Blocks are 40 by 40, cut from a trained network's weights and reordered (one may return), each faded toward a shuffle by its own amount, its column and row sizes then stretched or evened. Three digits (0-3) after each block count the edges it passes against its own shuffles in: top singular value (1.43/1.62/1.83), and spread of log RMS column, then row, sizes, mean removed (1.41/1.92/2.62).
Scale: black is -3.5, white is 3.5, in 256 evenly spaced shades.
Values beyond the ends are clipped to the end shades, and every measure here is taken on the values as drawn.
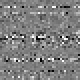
1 1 3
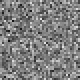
0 0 0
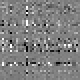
2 2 3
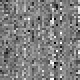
1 3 0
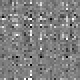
2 2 2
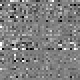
0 2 3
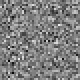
1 1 0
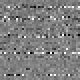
1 0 3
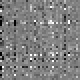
2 3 2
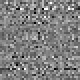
1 1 2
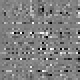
0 2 3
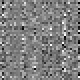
2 3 0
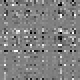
2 3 3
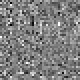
1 2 1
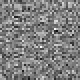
2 1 0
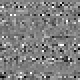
0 1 3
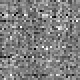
0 0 2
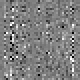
1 3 1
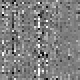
1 3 0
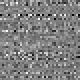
2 0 3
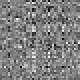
3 2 1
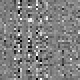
1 3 0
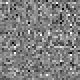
1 1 1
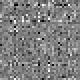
2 2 2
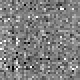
0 1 2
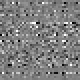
0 2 3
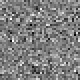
0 0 2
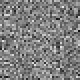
2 0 1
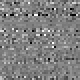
1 0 3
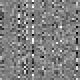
3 3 0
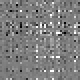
2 3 3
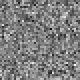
1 0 1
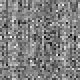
2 0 2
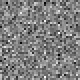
1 1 0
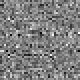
1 0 2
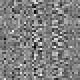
3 3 0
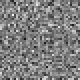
1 0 2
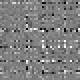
2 2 3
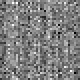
1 1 1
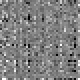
2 2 2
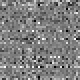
1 1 3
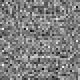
2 0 0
